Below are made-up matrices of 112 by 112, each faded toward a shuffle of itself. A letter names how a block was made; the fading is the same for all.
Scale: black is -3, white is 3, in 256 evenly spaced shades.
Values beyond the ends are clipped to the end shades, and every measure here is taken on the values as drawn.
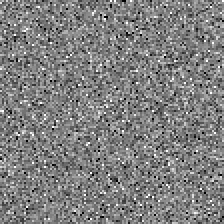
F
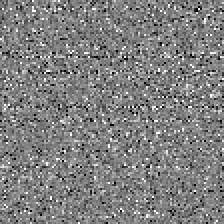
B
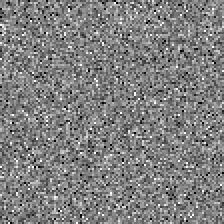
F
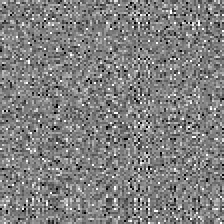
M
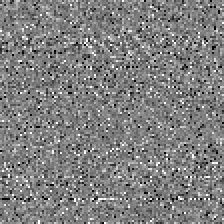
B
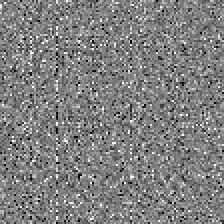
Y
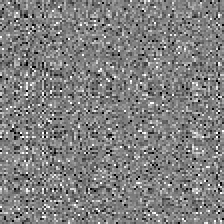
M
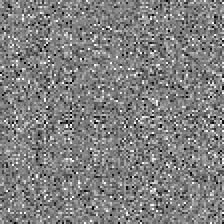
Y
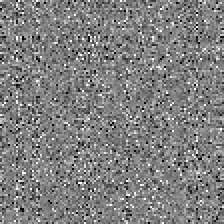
Y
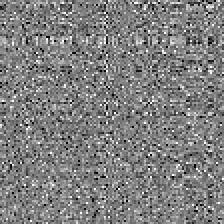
M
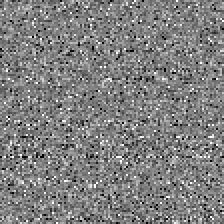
B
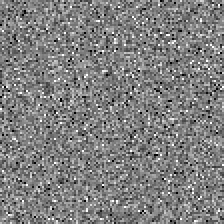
F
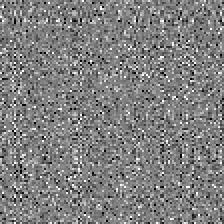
M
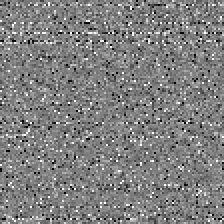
B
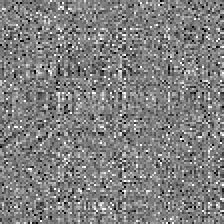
M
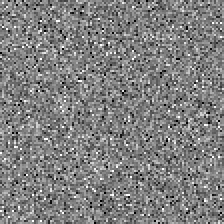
F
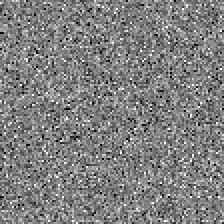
F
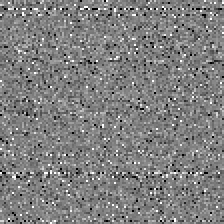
B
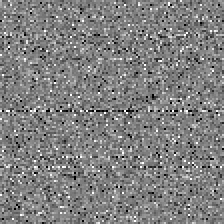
B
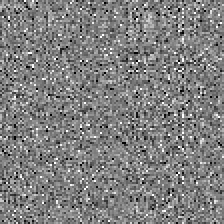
Y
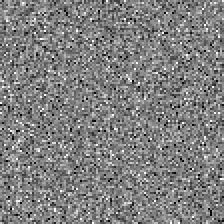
F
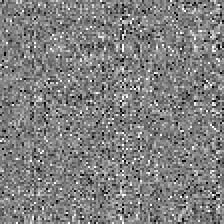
Y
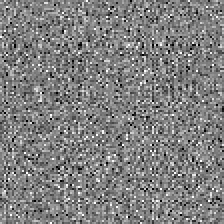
M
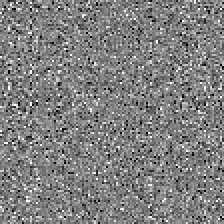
Y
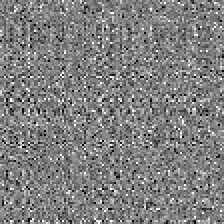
M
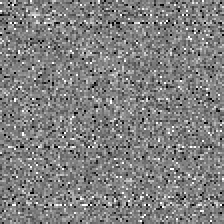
B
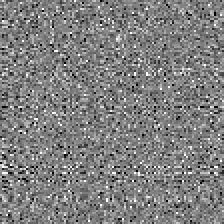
M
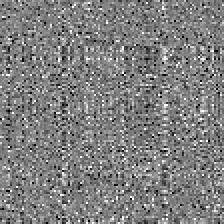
M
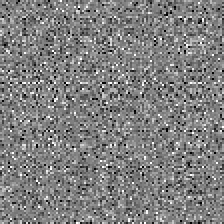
M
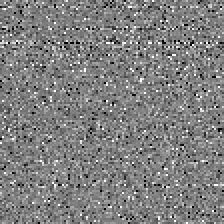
B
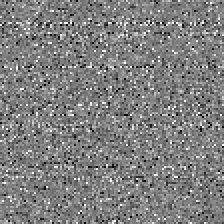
B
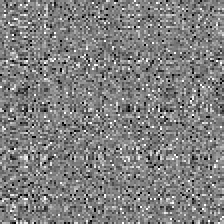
M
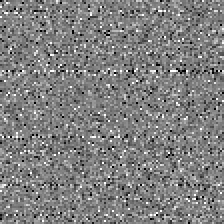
B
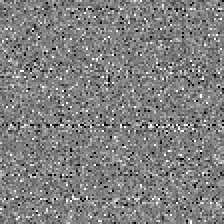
B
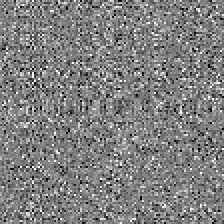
M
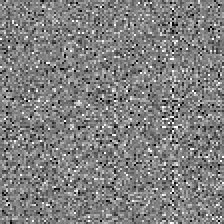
Y
